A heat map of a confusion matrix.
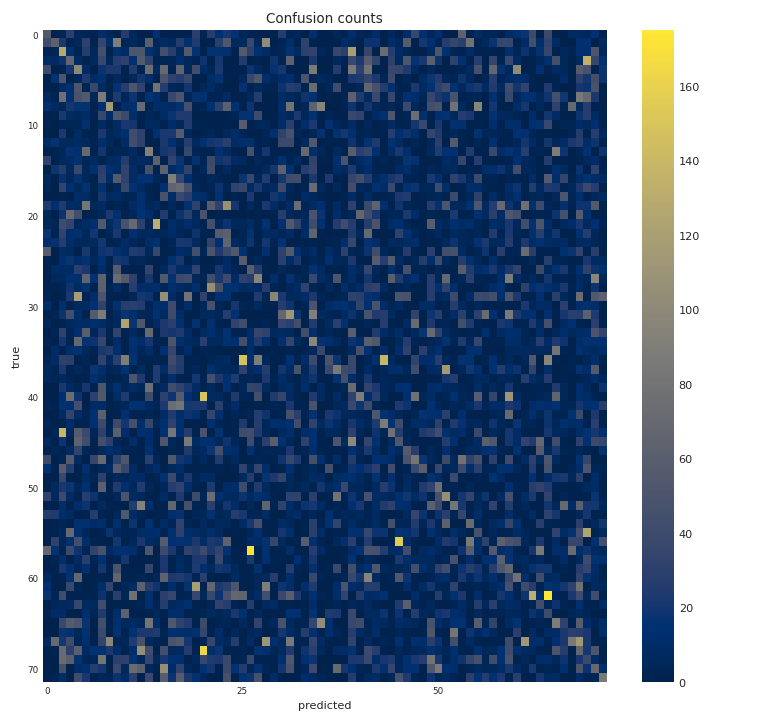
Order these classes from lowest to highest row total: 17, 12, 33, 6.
12, 33, 17, 6
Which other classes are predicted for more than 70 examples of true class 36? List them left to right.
10, 25, 27, 43, 64
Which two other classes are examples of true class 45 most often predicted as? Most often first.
39, 18
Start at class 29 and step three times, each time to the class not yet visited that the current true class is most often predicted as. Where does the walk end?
41
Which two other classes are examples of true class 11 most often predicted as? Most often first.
17, 31
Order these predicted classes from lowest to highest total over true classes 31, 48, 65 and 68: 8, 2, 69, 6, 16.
8, 6, 16, 69, 2
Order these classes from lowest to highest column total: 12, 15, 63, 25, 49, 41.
63, 25, 12, 49, 15, 41
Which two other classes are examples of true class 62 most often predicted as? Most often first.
64, 11
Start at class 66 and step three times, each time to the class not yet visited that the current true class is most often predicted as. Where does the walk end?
34
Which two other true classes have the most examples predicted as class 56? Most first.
31, 45
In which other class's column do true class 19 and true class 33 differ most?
23
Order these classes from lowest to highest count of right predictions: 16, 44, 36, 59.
36, 59, 44, 16
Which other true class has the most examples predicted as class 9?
1
